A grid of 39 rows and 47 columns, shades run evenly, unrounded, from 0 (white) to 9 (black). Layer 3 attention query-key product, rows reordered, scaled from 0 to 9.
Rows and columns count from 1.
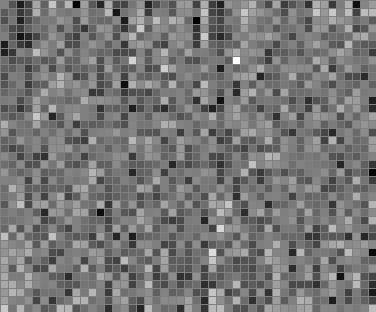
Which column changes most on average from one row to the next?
42
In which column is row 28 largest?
26
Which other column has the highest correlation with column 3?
27
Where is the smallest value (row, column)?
8, 30
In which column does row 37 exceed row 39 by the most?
47
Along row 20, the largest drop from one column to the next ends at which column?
7
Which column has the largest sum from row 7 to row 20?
28
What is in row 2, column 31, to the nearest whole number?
2
